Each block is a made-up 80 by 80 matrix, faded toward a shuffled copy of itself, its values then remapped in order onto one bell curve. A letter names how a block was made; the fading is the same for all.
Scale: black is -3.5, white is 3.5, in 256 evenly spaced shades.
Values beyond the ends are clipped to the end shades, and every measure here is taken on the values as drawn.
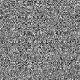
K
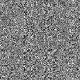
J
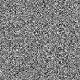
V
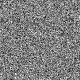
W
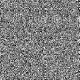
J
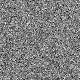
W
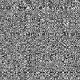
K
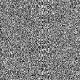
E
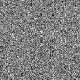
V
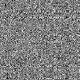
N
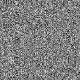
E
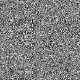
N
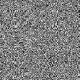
N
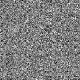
E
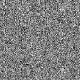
V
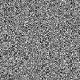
V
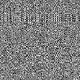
K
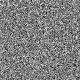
W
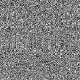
N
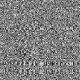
K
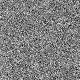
W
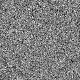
W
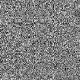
E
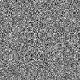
K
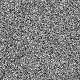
W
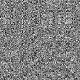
J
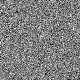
W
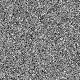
W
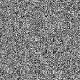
E
